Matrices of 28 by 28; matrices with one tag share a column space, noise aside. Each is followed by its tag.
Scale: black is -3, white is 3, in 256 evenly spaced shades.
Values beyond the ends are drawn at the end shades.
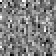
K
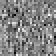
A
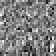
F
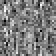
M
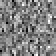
K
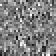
F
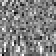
F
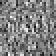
K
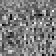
A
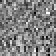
F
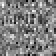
K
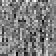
M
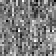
M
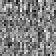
M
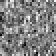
K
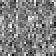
K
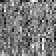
M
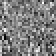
F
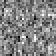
A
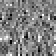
A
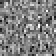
K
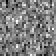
K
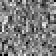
K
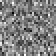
F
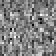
A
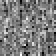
M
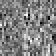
A
